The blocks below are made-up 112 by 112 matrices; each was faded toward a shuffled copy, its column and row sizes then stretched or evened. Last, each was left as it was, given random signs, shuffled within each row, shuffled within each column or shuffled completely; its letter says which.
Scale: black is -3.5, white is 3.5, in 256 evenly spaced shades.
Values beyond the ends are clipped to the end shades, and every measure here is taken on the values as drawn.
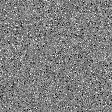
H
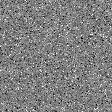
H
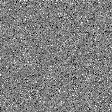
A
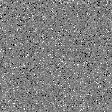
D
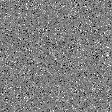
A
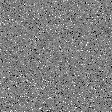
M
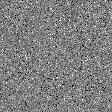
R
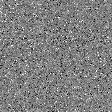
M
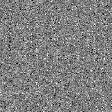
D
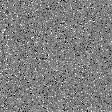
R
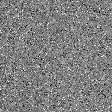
H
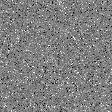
M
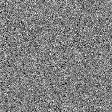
D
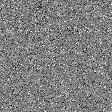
M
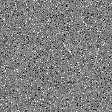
R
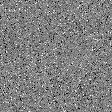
H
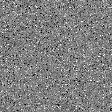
A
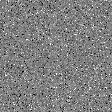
M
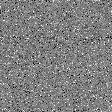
M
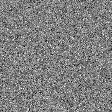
M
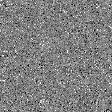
D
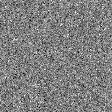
D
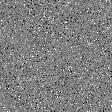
H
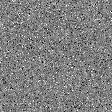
H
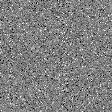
R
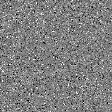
D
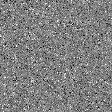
A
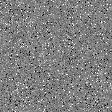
R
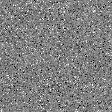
A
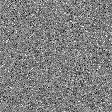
H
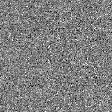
D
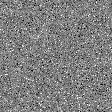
H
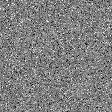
H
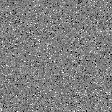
D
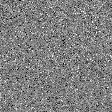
M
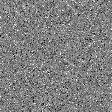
R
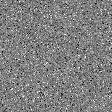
H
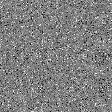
D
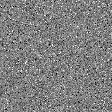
R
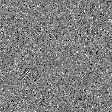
A
